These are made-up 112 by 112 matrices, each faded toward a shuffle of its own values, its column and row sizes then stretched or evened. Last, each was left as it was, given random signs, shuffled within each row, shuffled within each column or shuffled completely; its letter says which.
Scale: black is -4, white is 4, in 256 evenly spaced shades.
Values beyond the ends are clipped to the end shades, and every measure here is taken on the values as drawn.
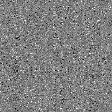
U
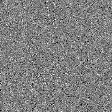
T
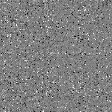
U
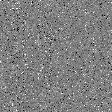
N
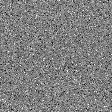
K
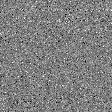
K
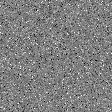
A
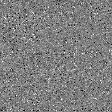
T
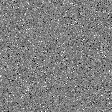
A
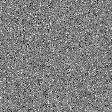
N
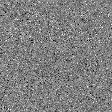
K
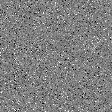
N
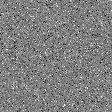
A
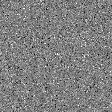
K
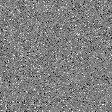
K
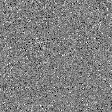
T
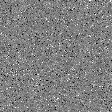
K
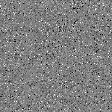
U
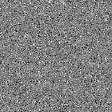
T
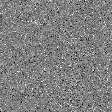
N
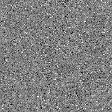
U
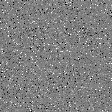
K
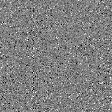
U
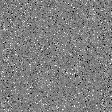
N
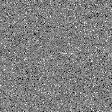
T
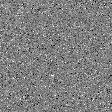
K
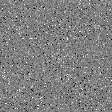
K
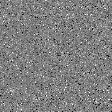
T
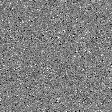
K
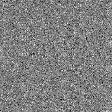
U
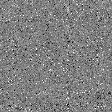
T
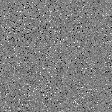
U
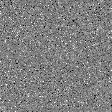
K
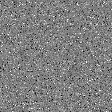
K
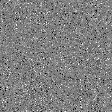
T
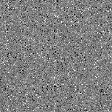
U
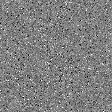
N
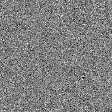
N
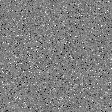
K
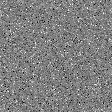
A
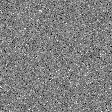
A
